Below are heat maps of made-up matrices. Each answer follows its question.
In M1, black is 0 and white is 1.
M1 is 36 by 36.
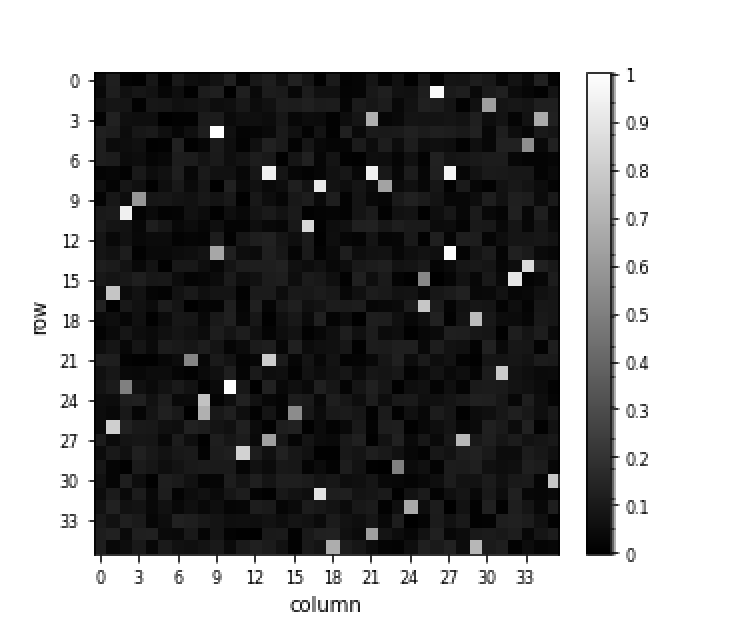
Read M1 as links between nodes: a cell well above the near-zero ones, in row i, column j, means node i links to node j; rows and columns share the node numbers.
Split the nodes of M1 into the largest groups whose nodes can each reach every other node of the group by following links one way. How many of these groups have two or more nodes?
4
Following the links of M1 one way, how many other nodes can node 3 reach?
11
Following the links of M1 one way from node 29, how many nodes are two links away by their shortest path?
2
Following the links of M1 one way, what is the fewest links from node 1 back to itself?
2
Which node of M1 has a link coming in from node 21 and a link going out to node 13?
node 7
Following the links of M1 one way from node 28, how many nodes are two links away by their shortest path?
1
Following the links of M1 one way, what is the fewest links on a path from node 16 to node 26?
2
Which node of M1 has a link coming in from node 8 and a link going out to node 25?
node 17
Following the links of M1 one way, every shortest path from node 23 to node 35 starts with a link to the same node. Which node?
node 2
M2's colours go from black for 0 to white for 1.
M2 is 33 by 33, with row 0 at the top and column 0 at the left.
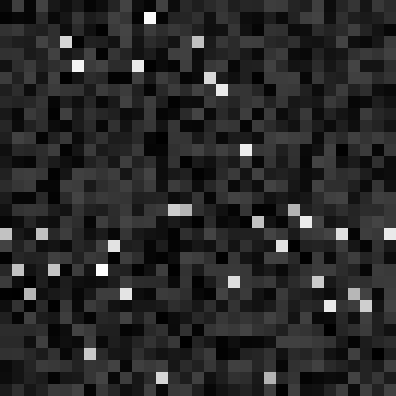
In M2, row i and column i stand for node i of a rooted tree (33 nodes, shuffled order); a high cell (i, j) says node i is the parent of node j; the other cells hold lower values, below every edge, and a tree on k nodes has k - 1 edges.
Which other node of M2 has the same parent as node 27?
30
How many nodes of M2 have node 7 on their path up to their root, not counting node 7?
5
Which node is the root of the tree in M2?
31
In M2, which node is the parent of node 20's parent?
1
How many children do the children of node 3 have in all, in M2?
2
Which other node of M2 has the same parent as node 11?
6
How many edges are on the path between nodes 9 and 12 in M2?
2
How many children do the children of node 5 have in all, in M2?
1
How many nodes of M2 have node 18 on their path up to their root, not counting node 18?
4
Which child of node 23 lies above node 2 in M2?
19
